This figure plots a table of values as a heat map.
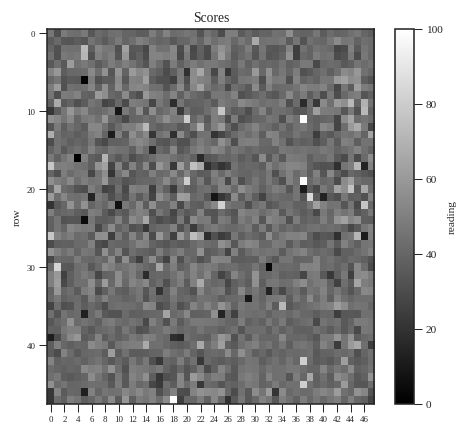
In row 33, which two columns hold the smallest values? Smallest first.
32, 16
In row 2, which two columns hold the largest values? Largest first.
5, 11
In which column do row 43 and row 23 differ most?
9
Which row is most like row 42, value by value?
45
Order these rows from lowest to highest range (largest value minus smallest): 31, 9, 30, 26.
31, 9, 26, 30
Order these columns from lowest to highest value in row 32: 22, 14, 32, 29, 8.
29, 32, 14, 8, 22
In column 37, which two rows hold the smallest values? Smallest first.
20, 9
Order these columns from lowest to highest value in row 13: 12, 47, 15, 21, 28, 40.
15, 21, 40, 28, 12, 47
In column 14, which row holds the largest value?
12
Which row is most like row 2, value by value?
3
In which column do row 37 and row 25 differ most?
21
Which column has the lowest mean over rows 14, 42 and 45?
16
